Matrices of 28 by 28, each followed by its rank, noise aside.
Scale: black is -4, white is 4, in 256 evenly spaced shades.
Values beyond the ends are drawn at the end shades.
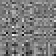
three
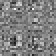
four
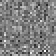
six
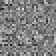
six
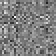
four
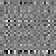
two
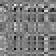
two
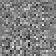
six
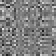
three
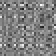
three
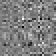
three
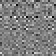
three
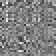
four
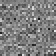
six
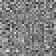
six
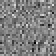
six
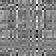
two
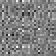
four
